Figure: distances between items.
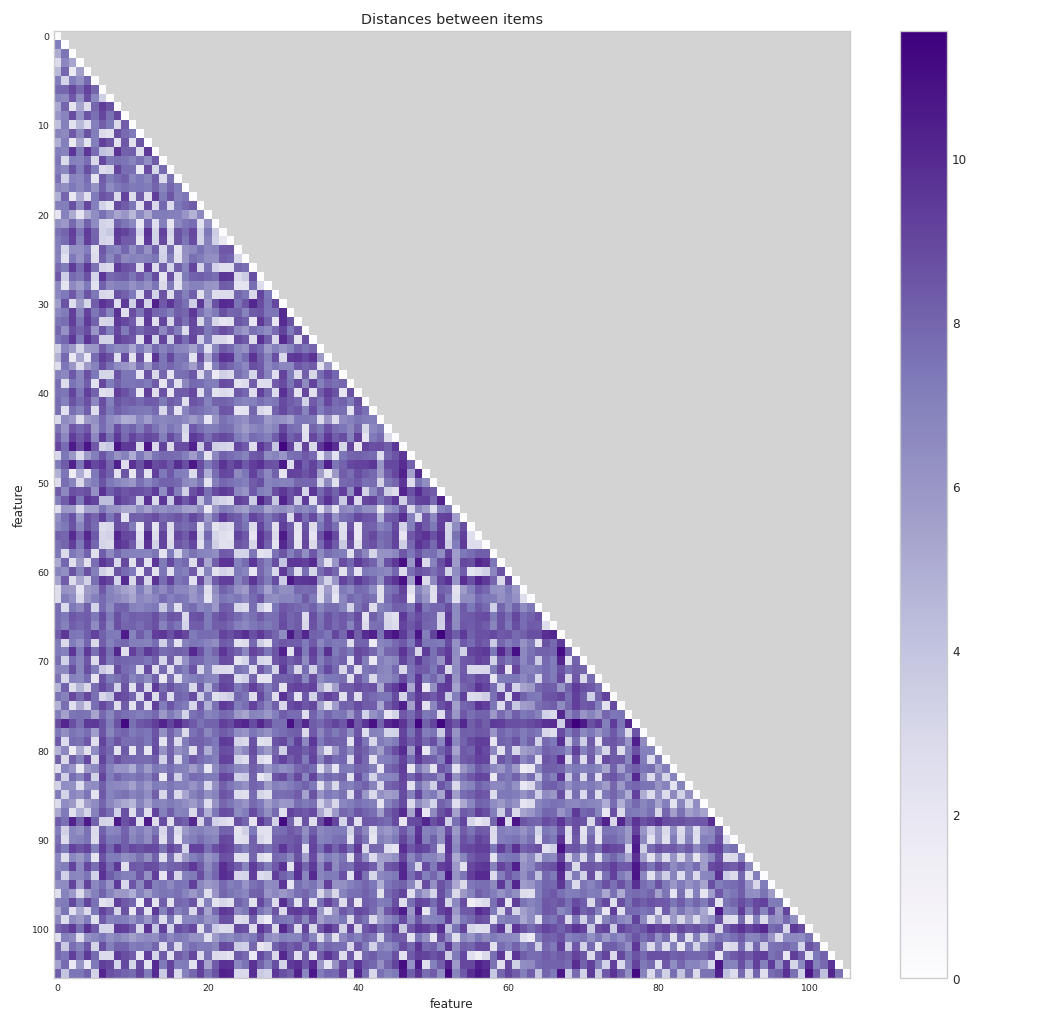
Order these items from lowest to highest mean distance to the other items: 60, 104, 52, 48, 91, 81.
60, 81, 104, 52, 91, 48
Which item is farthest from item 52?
105
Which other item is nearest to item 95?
31
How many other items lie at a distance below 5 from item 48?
6
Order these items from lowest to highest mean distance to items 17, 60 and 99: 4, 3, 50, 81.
81, 3, 50, 4
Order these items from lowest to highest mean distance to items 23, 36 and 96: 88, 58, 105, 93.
88, 58, 93, 105
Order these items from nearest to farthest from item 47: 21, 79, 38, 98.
98, 21, 38, 79
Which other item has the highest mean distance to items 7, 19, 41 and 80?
48
